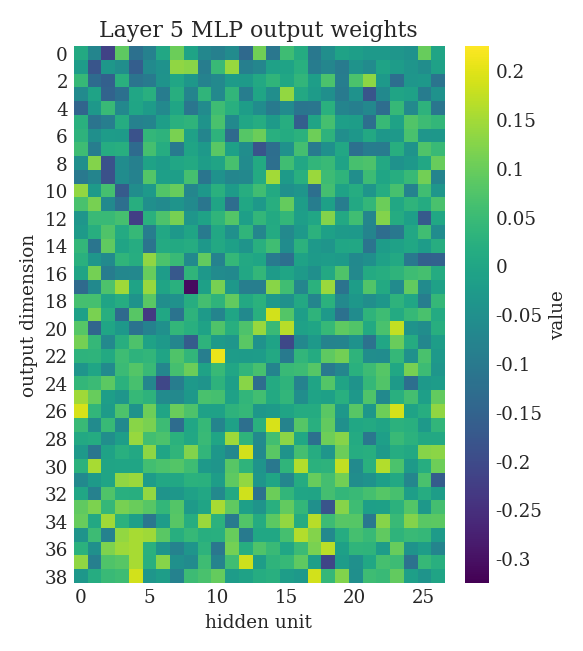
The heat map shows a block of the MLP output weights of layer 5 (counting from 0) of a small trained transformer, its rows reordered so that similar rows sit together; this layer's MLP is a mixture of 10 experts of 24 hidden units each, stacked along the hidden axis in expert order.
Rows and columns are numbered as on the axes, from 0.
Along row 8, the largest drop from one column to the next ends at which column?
2
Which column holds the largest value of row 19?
14
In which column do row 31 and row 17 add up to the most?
3
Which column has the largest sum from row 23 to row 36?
4
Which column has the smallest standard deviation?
20
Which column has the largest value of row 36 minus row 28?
17
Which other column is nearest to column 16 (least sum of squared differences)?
6
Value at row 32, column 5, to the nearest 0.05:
0.15
